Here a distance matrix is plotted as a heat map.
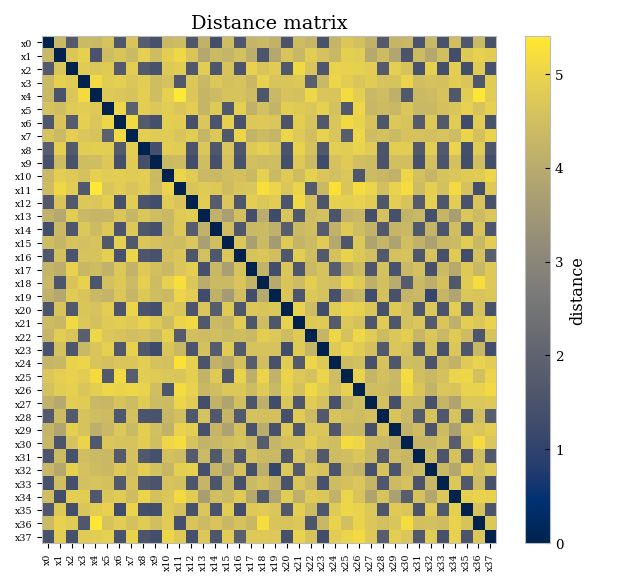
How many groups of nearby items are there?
6
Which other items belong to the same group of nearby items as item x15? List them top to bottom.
x5, x7, x25
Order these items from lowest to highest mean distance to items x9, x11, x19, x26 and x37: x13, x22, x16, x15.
x16, x13, x22, x15
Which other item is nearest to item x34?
x1
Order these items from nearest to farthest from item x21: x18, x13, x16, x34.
x13, x34, x18, x16
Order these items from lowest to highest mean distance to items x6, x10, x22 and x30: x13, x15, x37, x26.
x37, x26, x13, x15
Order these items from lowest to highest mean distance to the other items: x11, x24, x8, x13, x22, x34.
x8, x13, x24, x34, x22, x11
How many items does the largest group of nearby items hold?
15
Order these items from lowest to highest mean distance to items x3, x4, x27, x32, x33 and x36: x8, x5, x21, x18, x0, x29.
x29, x21, x0, x18, x8, x5
